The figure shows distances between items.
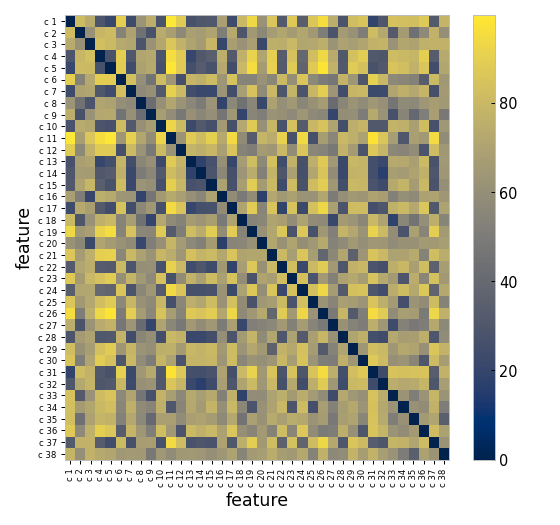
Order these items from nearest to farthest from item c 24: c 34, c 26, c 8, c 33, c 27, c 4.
c 4, c 8, c 27, c 33, c 34, c 26
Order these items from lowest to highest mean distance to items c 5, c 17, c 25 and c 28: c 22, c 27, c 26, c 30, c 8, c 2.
c 22, c 8, c 27, c 2, c 30, c 26
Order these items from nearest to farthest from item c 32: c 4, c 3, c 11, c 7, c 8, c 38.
c 7, c 4, c 8, c 38, c 3, c 11
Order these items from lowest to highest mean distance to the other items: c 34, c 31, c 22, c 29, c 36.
c 22, c 31, c 34, c 36, c 29
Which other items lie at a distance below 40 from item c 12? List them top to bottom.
c 6, c 30, c 36
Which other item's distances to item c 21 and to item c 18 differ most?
c 33
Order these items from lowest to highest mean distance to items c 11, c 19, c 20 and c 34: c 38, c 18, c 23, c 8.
c 23, c 8, c 18, c 38
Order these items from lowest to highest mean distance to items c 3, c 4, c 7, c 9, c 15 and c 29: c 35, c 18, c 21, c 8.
c 8, c 18, c 35, c 21
